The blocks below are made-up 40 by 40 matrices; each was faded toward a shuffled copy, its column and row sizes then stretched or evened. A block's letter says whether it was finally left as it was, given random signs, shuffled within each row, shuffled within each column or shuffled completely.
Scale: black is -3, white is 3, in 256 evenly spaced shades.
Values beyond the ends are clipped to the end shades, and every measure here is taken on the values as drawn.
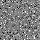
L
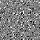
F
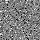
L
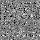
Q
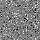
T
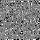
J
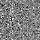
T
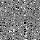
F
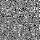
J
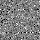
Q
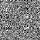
F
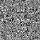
F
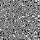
J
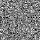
J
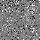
J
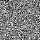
T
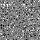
J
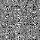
J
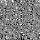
F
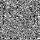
J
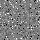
L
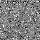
Q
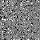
J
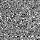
Q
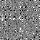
J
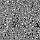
J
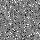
L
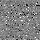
Q
